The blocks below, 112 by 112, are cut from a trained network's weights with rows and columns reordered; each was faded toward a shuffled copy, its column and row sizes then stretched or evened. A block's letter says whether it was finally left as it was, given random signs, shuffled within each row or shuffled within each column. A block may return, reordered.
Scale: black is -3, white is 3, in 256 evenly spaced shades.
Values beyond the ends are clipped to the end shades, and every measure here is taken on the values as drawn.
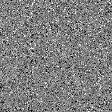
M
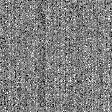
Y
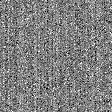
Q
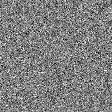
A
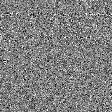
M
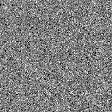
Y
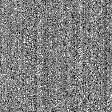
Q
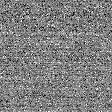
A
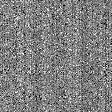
Y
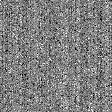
Q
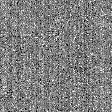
Y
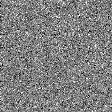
M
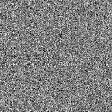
Y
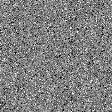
Q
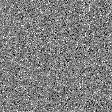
Q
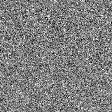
A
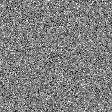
A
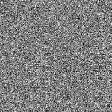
Y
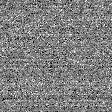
A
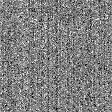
Q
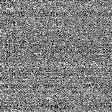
Y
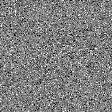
M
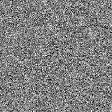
Y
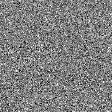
M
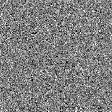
Y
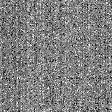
Y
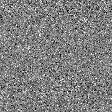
A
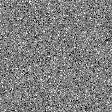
Q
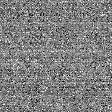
Y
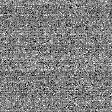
Y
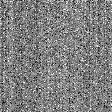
Y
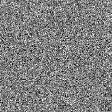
Y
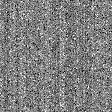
Q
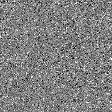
M
